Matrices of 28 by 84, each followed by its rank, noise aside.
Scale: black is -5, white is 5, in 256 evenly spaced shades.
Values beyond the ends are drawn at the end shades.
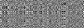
three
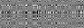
two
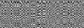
three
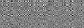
two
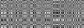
one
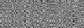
four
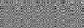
two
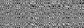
three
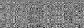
four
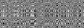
two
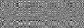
two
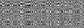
two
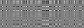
one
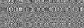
three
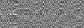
three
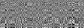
three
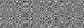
three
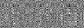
four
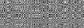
two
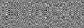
three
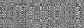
four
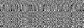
four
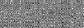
four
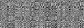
four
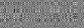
two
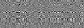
three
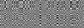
two
